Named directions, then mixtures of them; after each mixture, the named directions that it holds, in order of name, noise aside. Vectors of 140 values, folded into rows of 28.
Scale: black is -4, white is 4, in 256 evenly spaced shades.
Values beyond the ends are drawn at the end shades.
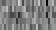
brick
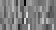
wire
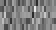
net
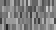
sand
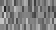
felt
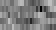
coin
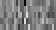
wire.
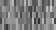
sand.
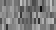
coin, sand.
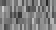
brick, sand.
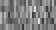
net, sand.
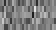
net.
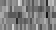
brick, coin.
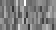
wire.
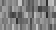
brick, coin.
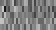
felt.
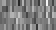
brick.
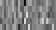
wire.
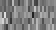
felt, net.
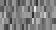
net.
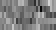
coin, felt.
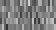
sand.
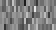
net, wire.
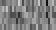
brick.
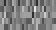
net.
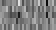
brick.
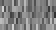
brick, felt.
